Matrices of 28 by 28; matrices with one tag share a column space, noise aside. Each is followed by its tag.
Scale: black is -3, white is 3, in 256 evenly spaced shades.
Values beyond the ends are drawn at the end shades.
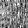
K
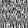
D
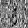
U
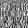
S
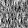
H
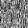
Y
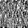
Y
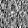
Y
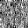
K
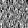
D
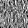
Y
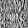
H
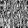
Y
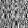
D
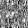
Y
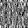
K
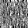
K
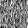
Y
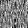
Y
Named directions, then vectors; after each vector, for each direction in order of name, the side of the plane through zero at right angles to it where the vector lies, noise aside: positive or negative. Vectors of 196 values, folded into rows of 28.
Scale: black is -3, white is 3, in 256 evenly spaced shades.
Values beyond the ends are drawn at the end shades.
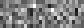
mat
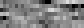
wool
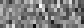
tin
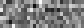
negative, positive, negative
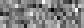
negative, negative, negative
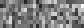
positive, negative, negative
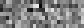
positive, negative, positive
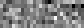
negative, positive, positive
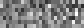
negative, negative, positive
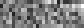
positive, negative, negative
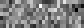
positive, positive, positive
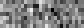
negative, positive, negative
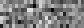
negative, positive, negative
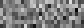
positive, positive, negative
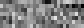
negative, positive, positive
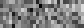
positive, negative, negative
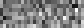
negative, negative, positive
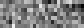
negative, positive, positive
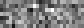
positive, negative, positive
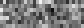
negative, positive, negative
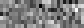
negative, negative, negative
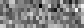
negative, negative, negative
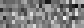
negative, negative, positive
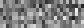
negative, negative, positive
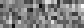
positive, negative, negative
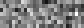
negative, positive, positive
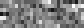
negative, negative, negative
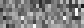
negative, negative, positive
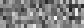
negative, negative, positive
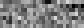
negative, positive, positive
